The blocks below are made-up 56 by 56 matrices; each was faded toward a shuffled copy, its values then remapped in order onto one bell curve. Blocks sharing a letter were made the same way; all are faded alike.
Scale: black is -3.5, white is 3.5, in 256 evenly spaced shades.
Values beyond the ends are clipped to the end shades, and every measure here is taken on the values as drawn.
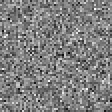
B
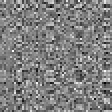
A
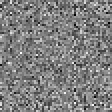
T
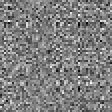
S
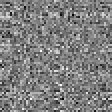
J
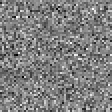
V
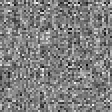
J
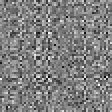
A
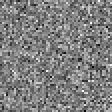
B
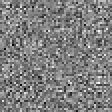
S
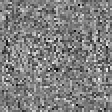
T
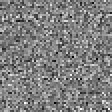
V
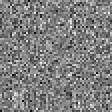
J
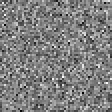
B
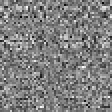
S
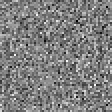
B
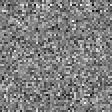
V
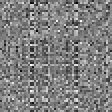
A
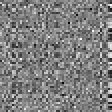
A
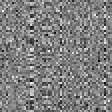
A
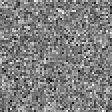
B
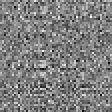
S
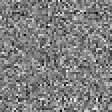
T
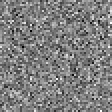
B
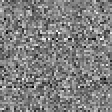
V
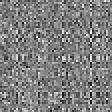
A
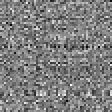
J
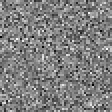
B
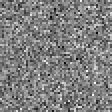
B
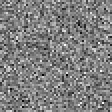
B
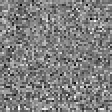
V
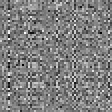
A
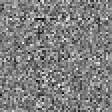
T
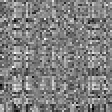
A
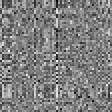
A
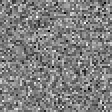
B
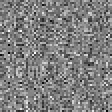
J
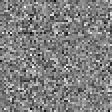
T
